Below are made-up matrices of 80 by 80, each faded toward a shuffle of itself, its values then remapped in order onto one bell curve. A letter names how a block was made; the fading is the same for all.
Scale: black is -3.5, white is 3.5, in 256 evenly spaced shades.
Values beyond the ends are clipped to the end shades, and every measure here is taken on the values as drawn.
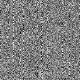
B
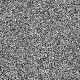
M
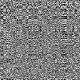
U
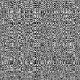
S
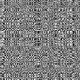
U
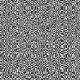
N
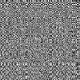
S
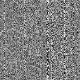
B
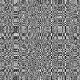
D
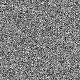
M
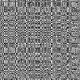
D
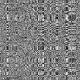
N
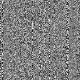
B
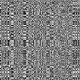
N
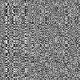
N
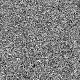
M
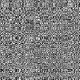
U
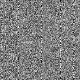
B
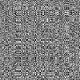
U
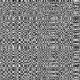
D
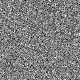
M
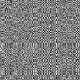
D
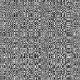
N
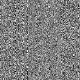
B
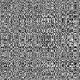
U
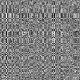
D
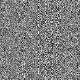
B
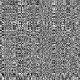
U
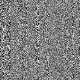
B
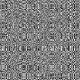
N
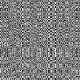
D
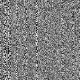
B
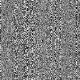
B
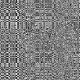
D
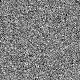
M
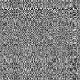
U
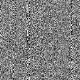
B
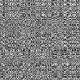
U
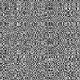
U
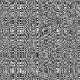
N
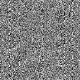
B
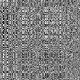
N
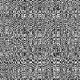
S
